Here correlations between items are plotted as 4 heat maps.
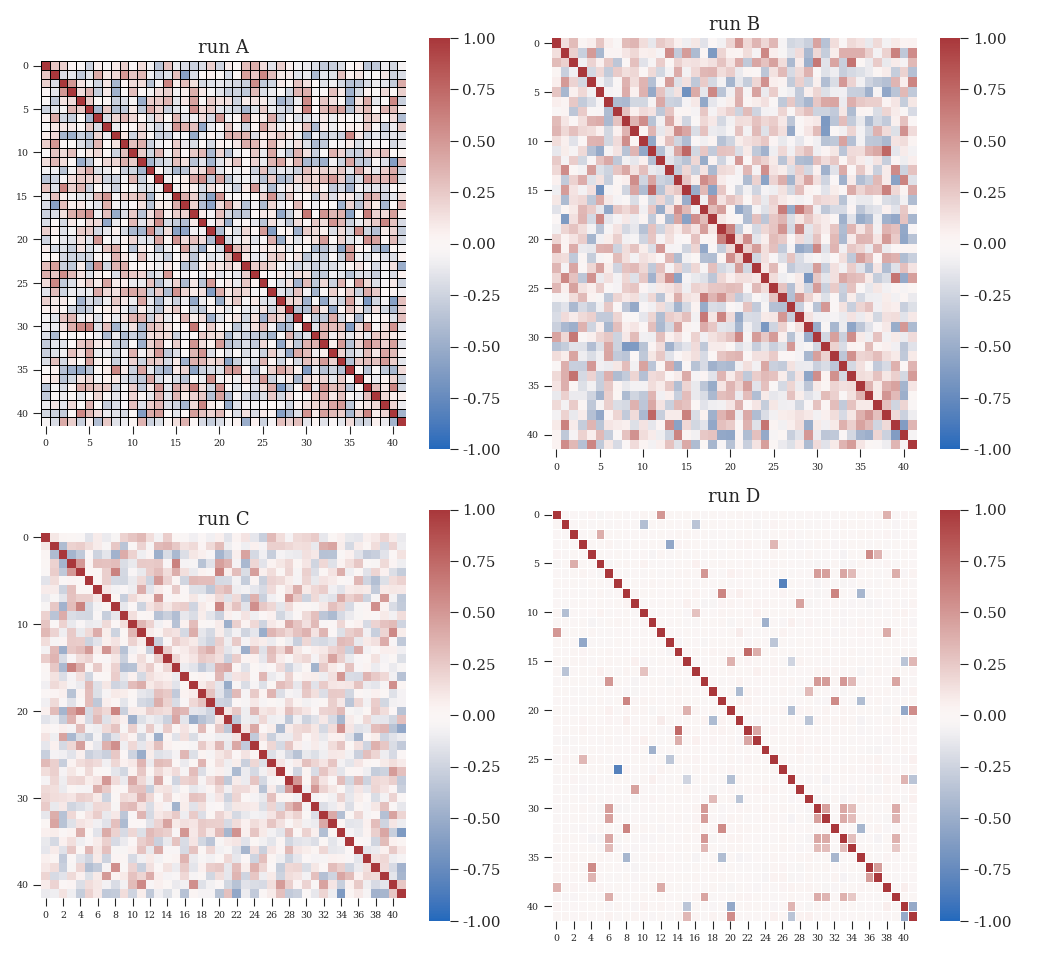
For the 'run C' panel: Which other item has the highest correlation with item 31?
29
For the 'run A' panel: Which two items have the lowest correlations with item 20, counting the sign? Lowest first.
27, 19
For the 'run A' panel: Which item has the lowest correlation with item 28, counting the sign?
33
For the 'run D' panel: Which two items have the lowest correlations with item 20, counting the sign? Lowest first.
40, 27
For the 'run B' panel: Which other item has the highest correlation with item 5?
18
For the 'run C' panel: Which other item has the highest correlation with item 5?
13
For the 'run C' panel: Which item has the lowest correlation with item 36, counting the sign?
23
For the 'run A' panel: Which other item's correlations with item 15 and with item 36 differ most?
19
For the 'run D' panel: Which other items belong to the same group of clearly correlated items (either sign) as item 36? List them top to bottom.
4, 37
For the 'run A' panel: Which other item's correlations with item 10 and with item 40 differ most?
11
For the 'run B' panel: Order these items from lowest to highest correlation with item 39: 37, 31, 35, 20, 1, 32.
37, 31, 32, 20, 35, 1
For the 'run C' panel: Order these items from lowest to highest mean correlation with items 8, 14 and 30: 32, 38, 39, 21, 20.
21, 39, 32, 38, 20
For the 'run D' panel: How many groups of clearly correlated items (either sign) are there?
13
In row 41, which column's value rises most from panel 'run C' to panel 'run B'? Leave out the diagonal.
34
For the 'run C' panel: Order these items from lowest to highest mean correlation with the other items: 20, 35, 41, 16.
41, 35, 16, 20
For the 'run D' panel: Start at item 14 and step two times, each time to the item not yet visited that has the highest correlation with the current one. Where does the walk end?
23
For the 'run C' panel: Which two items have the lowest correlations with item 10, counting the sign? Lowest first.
21, 15
